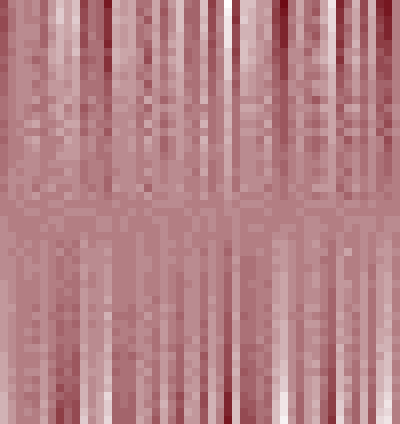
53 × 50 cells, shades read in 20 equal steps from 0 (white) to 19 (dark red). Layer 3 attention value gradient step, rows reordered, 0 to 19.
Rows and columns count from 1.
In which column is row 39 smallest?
49
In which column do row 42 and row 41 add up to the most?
29
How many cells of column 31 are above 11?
11
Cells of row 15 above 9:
26
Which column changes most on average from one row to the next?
19
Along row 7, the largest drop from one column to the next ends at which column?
31
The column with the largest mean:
14
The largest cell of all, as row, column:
1, 36
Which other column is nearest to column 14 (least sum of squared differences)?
43
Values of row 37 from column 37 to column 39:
9 10 9
